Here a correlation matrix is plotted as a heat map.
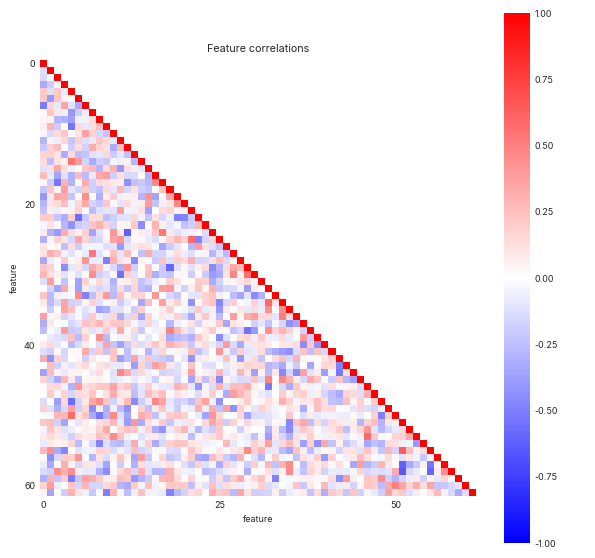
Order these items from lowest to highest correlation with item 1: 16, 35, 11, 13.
35, 16, 11, 13
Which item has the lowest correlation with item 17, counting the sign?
2
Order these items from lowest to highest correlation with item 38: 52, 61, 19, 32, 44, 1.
61, 44, 1, 52, 19, 32
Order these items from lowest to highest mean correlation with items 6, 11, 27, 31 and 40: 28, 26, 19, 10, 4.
4, 26, 10, 28, 19
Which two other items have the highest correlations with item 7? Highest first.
27, 30
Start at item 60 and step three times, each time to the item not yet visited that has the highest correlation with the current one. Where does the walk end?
14
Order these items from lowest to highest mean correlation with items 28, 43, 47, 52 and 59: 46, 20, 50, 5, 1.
50, 5, 20, 1, 46
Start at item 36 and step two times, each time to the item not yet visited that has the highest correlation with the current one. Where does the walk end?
32
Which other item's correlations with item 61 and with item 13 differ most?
28
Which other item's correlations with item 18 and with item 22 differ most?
19
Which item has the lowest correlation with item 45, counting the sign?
25
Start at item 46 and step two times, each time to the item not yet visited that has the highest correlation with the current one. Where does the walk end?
10
